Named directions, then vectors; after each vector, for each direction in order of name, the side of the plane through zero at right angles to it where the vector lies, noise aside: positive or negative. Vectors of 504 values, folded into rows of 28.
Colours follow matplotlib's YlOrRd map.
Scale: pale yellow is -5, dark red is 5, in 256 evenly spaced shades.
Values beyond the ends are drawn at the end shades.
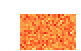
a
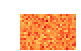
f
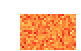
positive, positive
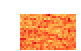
positive, positive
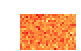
positive, negative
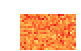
positive, positive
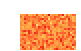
positive, positive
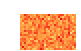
positive, positive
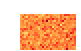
negative, positive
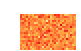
positive, negative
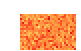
negative, negative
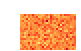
negative, positive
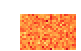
negative, positive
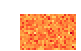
negative, negative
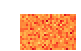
negative, positive
